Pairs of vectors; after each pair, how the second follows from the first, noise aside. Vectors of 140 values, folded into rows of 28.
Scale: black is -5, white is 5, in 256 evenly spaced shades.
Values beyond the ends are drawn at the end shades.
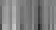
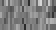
shuffled.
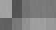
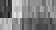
negated, scaled up.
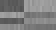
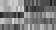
negated, scaled up.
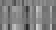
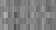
wrapped around, negated, shrunk.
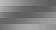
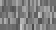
shuffled.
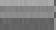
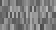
shuffled.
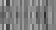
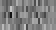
shuffled.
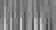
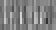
wrapped around.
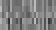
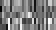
negated, scaled up.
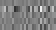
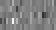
wrapped around, partly zeroed.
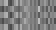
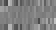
negated, partly zeroed.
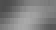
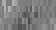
negated, partly zeroed.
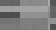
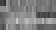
reversed.
